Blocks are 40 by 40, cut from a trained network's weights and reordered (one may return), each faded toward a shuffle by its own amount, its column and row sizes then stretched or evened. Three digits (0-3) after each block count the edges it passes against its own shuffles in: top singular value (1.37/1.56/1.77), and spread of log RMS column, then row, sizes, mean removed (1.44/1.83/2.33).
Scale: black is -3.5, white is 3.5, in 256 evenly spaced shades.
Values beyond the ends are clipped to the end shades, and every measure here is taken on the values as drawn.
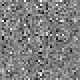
0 2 1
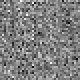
1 2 0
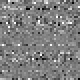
0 0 3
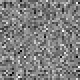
0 1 0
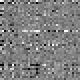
3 2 3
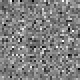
1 2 1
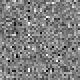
1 1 1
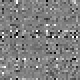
1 2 3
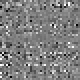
1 3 3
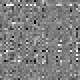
2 3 2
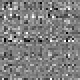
3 2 3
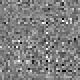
1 1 2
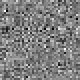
3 2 1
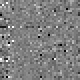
0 2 1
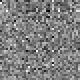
2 1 1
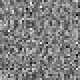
3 1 0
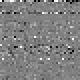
2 0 3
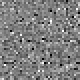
1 1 0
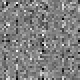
0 3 1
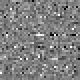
1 0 2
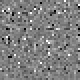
0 1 1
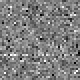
1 0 1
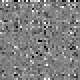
2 2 2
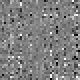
1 3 0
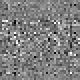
0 1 3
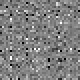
0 2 2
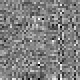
3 2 1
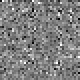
0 1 1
